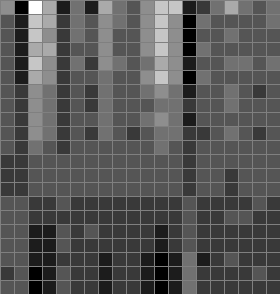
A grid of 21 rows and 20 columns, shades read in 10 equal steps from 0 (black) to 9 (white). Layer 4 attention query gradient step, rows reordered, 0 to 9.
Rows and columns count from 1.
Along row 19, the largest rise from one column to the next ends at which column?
14
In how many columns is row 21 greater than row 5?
3
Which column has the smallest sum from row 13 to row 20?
12
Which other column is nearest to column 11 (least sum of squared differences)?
8
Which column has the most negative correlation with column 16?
2
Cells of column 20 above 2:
14
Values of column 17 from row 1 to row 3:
6 3 4
